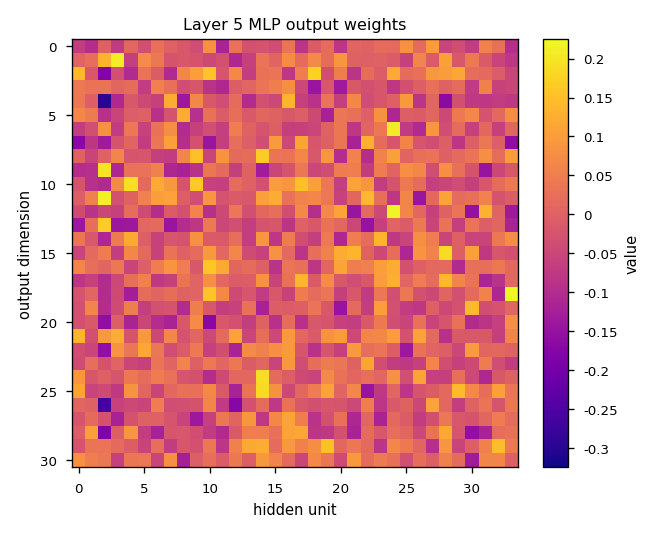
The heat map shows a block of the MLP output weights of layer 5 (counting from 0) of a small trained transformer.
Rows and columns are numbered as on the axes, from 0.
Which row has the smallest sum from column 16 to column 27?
3
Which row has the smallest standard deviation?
23
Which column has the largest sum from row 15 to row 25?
19
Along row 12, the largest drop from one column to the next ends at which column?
21
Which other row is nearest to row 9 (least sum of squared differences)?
13
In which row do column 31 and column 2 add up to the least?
4
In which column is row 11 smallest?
26
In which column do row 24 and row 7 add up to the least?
10
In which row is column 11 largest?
16
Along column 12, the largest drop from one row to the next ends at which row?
22
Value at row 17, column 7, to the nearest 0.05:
-0.05
